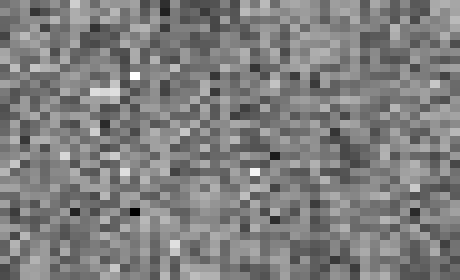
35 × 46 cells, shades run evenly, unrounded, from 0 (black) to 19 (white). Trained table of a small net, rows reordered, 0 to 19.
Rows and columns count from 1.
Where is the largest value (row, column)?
10, 14
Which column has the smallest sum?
42
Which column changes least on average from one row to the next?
38
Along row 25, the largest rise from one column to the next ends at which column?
11
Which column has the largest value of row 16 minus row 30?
2
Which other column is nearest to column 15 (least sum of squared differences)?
24
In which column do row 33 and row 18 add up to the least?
34
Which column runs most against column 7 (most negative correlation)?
35
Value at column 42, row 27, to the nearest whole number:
3
